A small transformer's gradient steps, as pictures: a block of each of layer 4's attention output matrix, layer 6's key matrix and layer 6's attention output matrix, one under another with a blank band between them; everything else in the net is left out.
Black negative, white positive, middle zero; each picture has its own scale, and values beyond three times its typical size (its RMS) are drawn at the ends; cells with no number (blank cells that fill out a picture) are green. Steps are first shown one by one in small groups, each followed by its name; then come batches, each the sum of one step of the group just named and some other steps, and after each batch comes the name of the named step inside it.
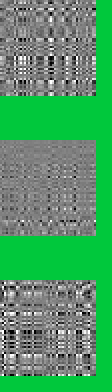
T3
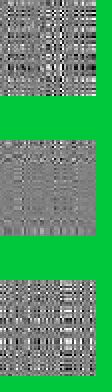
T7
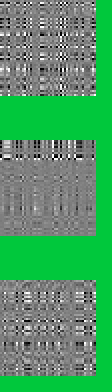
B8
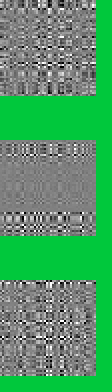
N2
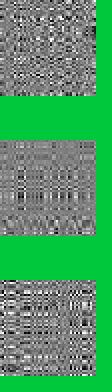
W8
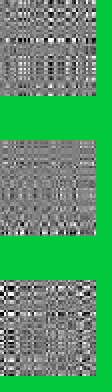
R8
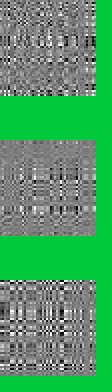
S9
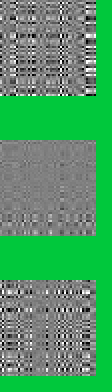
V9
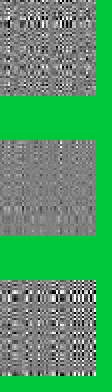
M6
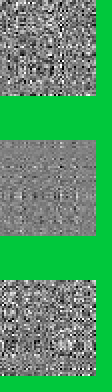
T7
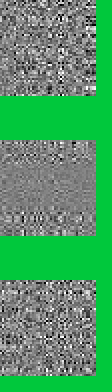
N2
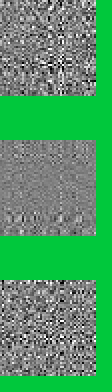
N2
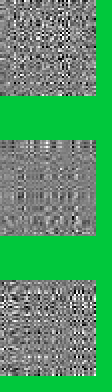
W8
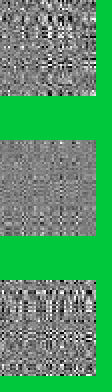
S9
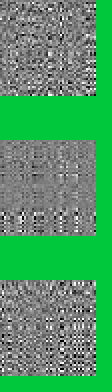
V9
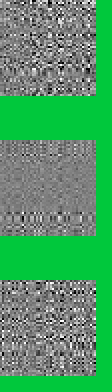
N2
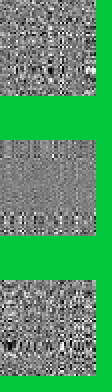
B8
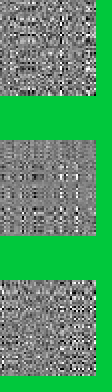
V9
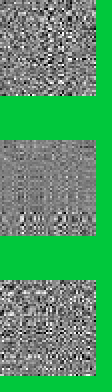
W8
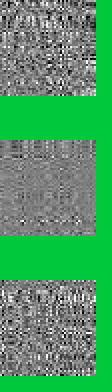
W8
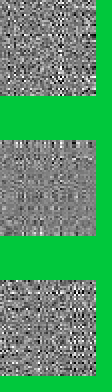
W8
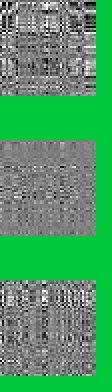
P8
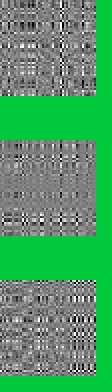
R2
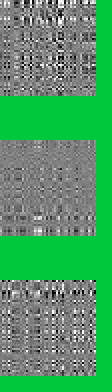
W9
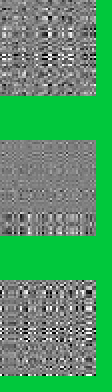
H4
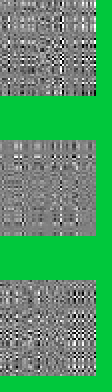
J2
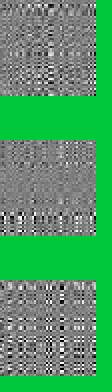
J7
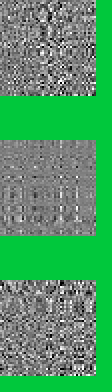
J2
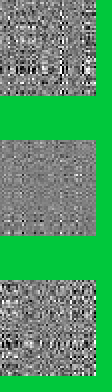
J2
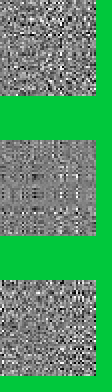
W9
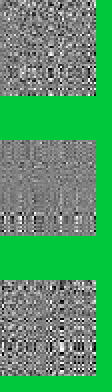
J7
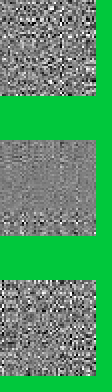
R2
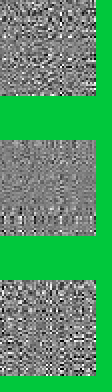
J7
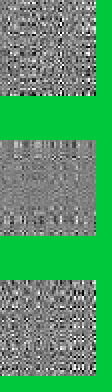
J2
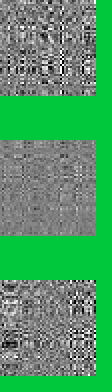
J2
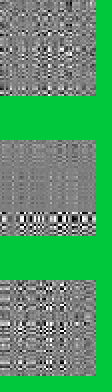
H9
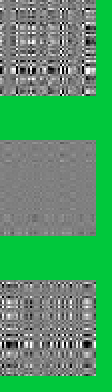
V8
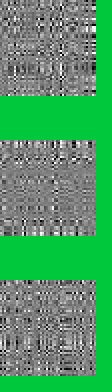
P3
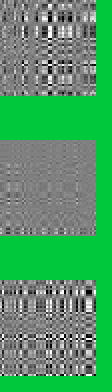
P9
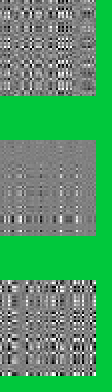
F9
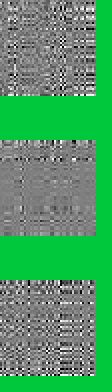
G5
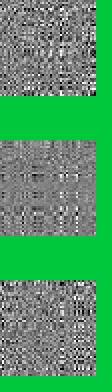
P3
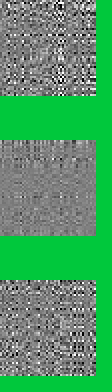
G5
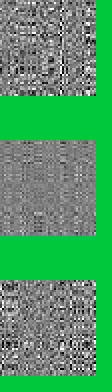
V8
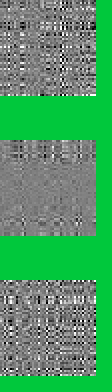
G5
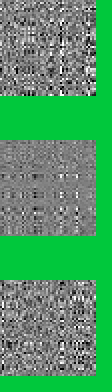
V8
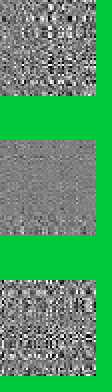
P9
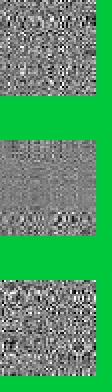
H9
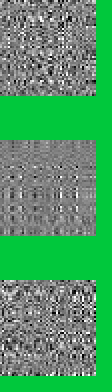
F9
